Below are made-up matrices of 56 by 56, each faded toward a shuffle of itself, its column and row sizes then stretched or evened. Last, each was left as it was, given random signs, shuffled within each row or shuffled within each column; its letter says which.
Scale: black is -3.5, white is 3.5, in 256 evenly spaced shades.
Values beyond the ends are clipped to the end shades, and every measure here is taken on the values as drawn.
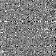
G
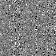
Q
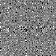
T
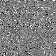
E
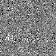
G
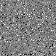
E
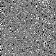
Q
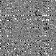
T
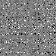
G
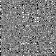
G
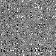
G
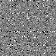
G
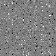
Q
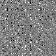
G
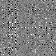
G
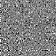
T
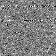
E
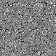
E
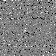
E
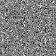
Q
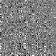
T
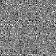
T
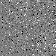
Q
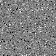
E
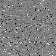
E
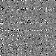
G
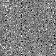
Q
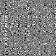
T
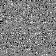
E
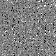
Q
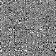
G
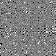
T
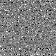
E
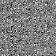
G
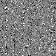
Q
